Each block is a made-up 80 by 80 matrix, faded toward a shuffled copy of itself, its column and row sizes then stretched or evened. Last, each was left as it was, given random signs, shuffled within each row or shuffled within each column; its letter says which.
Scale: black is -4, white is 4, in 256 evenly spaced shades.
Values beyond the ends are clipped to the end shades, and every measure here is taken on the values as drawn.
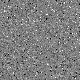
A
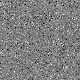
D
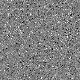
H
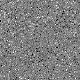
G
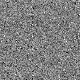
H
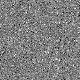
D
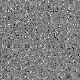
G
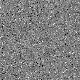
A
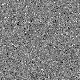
D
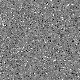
D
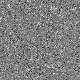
D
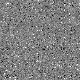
H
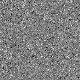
H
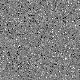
H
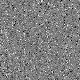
A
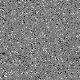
G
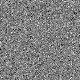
A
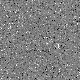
A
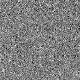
G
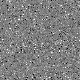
D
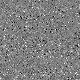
D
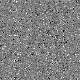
H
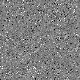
G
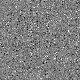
A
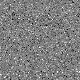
D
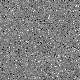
D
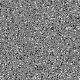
G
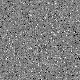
D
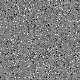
H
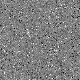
A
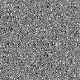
G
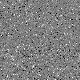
D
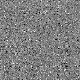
G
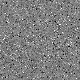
D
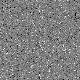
A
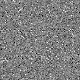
G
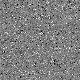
D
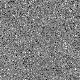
H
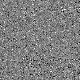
H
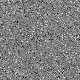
D
